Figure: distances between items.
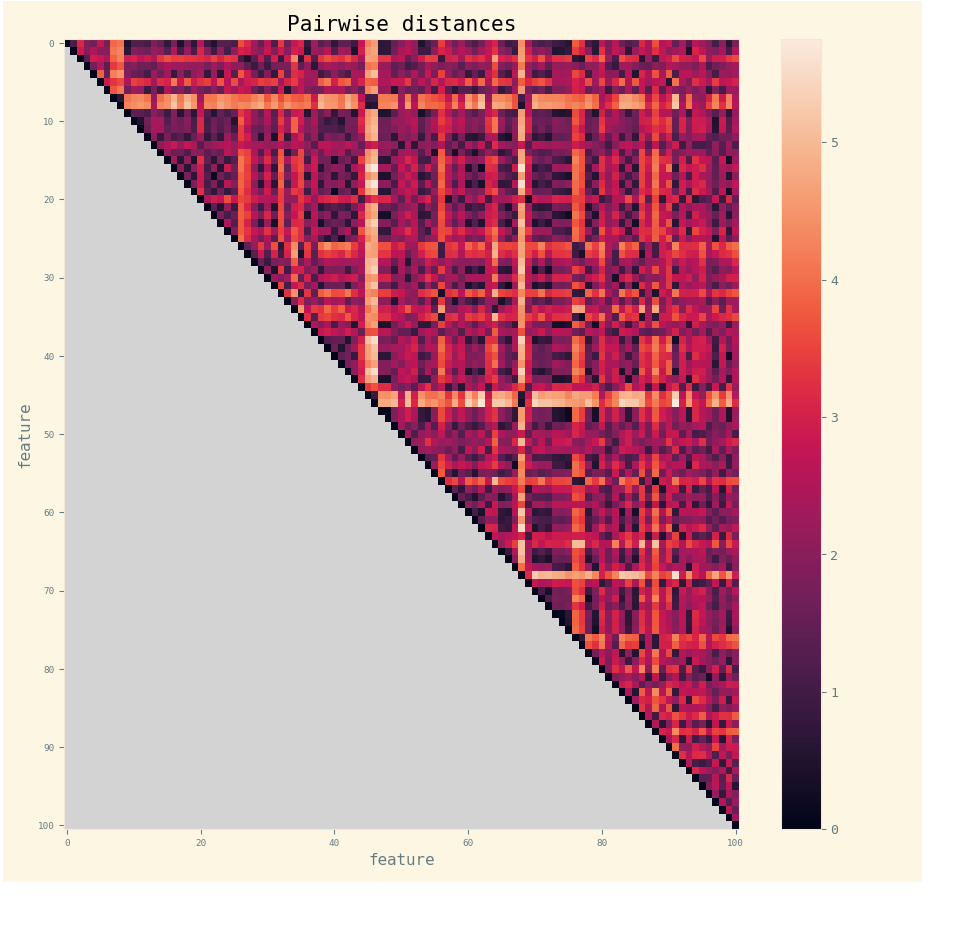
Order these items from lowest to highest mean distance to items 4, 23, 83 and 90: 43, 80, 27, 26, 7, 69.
43, 69, 80, 27, 26, 7
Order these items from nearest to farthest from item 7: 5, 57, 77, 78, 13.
13, 57, 5, 77, 78
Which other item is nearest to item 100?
95
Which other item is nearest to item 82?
30
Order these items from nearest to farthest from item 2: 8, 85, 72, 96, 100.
96, 72, 85, 100, 8
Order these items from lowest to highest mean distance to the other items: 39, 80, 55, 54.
55, 54, 39, 80
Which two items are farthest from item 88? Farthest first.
64, 34
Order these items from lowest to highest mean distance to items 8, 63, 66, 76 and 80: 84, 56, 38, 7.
7, 56, 38, 84
